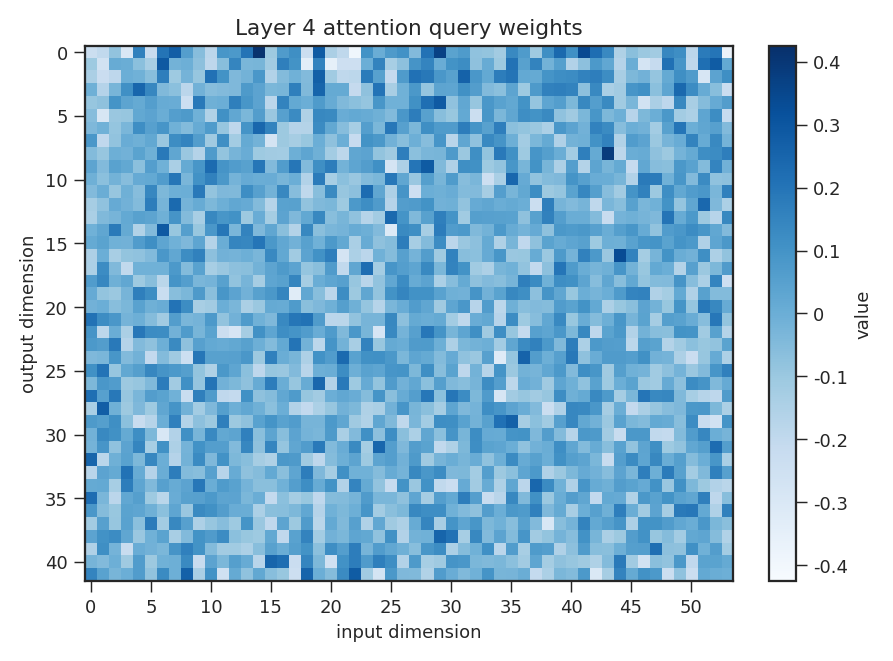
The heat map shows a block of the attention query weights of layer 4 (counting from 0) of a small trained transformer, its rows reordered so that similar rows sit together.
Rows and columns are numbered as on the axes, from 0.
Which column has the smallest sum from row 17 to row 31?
3
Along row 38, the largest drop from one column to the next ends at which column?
31
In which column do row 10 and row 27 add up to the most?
46
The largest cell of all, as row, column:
0, 14
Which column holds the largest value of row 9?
28
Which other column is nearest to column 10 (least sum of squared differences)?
32
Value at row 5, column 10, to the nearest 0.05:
-0.15
